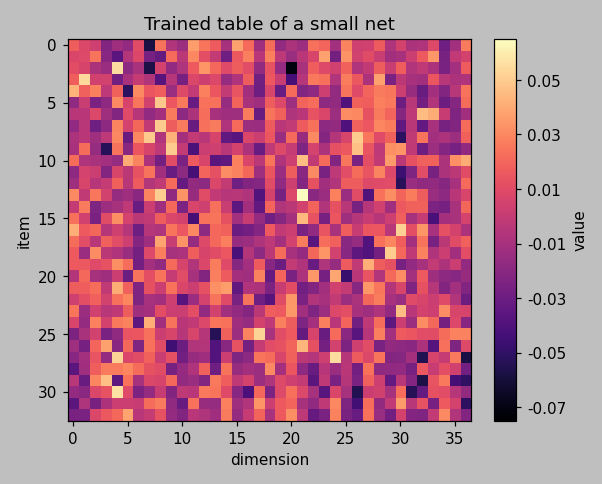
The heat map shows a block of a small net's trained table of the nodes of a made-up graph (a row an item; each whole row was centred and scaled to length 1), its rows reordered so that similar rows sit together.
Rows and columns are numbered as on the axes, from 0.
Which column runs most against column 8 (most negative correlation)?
25
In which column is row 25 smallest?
13
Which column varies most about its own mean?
30
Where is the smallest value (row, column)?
2, 20
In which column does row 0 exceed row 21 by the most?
15
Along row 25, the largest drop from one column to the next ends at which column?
18
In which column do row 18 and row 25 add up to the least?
26
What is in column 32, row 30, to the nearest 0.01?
-0.03
